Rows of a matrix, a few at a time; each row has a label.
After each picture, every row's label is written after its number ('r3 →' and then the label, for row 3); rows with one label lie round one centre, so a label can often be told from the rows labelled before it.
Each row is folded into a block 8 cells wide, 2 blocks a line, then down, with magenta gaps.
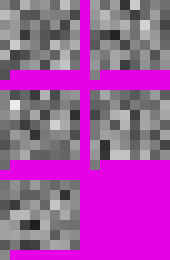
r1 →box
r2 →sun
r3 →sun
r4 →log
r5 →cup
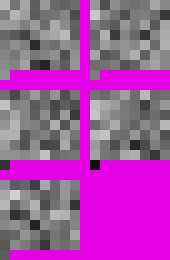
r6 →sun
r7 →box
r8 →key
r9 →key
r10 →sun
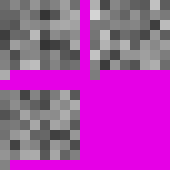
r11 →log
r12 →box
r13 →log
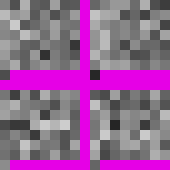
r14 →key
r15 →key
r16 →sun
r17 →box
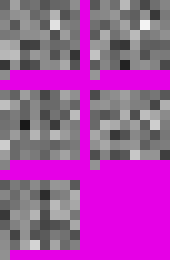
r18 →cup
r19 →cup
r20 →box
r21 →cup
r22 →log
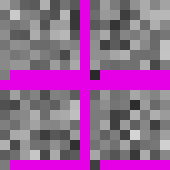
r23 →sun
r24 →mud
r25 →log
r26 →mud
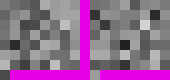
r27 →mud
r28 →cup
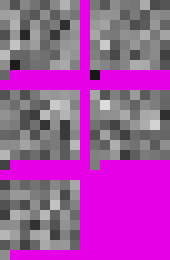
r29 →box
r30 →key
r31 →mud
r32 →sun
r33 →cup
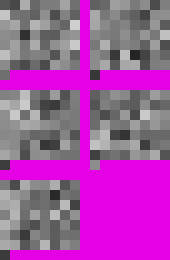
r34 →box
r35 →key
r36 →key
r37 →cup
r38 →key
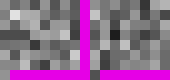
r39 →sun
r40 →box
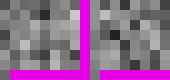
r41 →log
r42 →sun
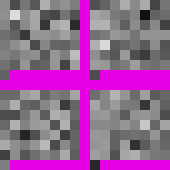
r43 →sun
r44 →key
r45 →cup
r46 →key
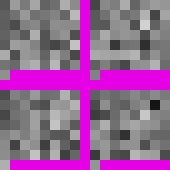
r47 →log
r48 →cup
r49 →log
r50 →cup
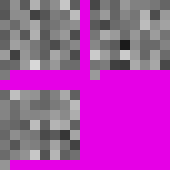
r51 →log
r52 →cup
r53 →log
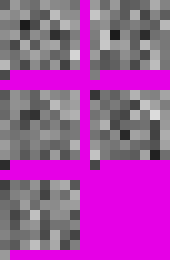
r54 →mud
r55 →box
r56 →mud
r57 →mud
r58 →log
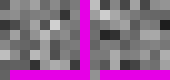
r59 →cup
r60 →sun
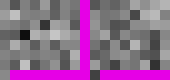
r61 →sun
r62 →mud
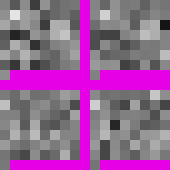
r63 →sun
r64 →sun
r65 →box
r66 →box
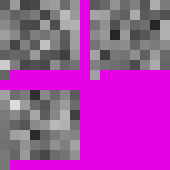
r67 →mud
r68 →box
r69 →sun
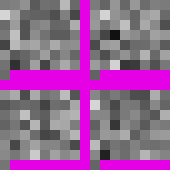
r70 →box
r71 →sun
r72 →log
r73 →box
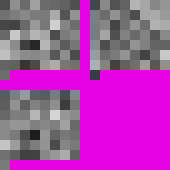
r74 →cup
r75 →mud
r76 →cup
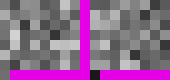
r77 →box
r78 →key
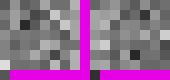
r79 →mud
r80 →key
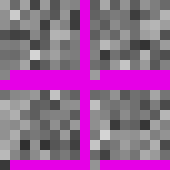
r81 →sun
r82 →log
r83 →key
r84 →box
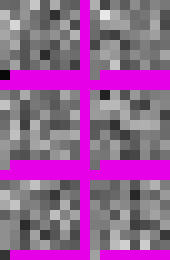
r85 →key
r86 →sun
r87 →box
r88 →sun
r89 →key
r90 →log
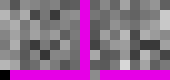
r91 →key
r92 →log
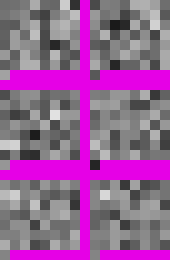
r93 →log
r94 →mud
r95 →cup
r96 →key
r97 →sun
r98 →sun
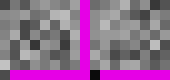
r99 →mud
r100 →key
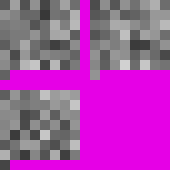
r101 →log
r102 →log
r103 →mud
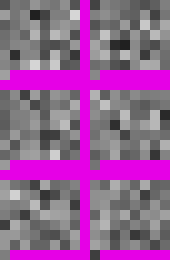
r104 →log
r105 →cup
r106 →log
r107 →sun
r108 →sun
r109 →key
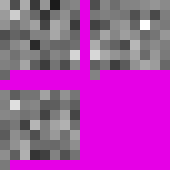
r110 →sun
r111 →cup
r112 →sun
